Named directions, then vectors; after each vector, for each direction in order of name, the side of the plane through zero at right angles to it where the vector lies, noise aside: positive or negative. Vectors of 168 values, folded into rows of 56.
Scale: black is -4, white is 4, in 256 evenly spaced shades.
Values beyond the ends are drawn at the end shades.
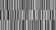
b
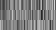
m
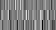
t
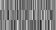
positive, negative, negative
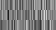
positive, negative, negative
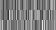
positive, positive, negative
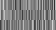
negative, negative, negative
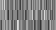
positive, negative, negative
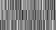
negative, negative, negative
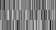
negative, positive, positive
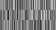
positive, negative, negative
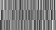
negative, negative, negative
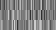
negative, positive, positive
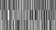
negative, positive, positive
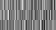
negative, negative, positive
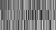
negative, positive, negative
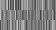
negative, negative, negative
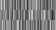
positive, negative, negative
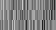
negative, negative, positive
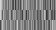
negative, negative, negative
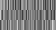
negative, negative, negative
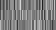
positive, positive, positive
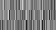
negative, negative, positive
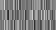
positive, negative, negative
